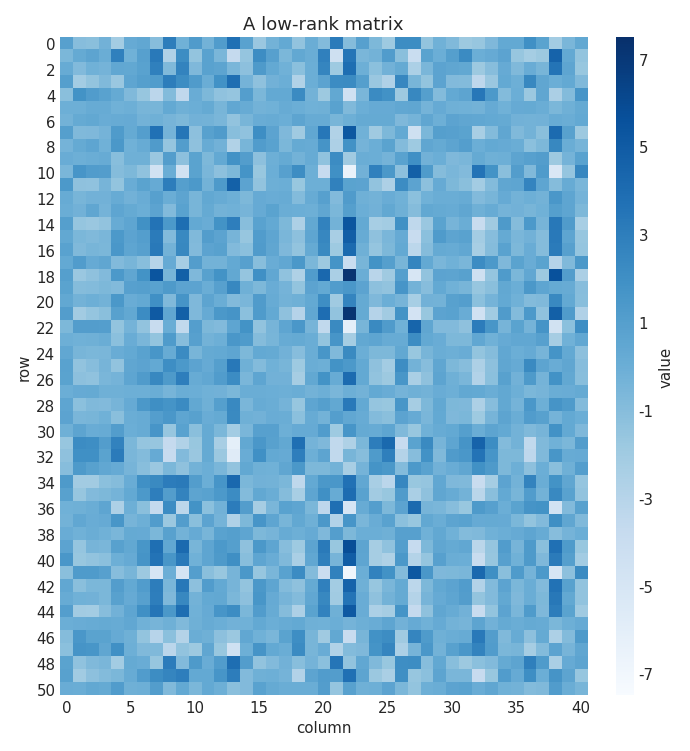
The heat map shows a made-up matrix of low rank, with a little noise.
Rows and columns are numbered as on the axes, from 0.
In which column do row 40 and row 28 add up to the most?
22
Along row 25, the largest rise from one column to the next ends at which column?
26
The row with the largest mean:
39
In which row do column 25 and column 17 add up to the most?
31
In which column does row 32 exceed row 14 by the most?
32
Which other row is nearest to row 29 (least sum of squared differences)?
19
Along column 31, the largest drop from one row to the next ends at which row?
48
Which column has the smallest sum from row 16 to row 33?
27
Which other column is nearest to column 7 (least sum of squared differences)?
9
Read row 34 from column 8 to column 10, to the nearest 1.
3 3 1
